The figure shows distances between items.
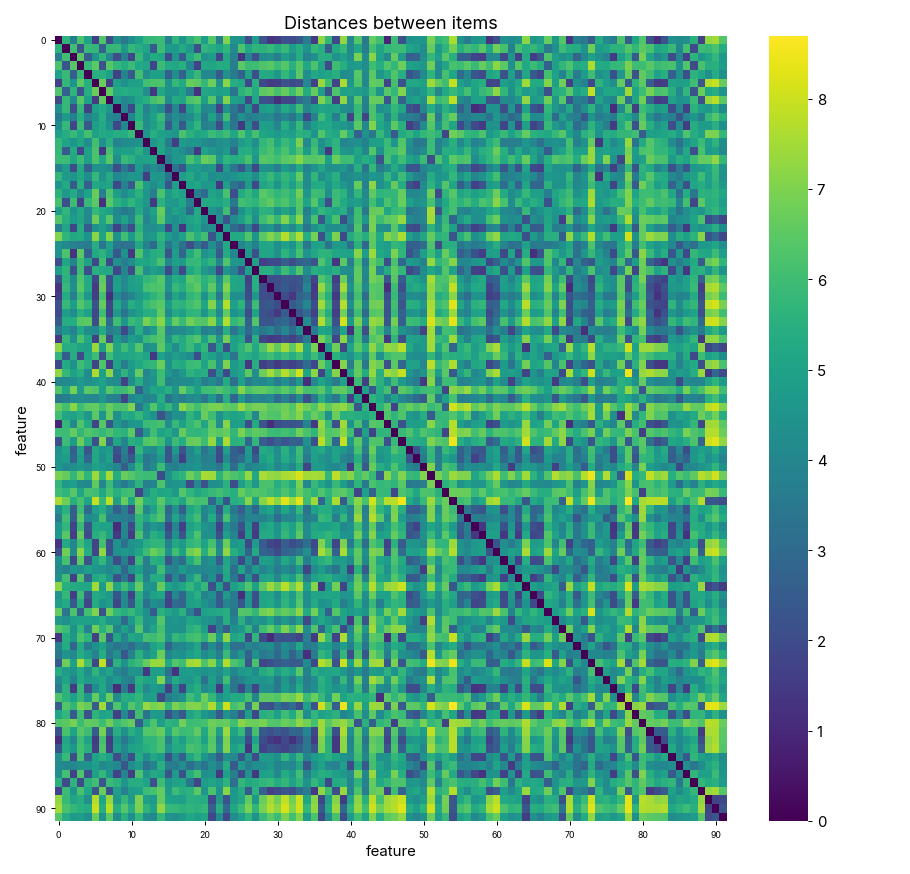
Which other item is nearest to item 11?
53
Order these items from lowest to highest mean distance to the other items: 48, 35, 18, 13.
48, 35, 13, 18
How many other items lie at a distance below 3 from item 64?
9
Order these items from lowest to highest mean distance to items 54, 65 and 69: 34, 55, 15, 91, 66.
91, 66, 15, 55, 34
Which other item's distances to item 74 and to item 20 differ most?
16
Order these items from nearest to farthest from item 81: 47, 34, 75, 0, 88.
88, 0, 47, 34, 75
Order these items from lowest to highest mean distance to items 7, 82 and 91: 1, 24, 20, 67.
24, 20, 1, 67
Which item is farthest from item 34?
51
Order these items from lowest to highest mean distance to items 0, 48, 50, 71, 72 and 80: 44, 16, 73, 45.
45, 16, 73, 44
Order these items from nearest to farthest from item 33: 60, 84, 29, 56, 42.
29, 60, 42, 56, 84
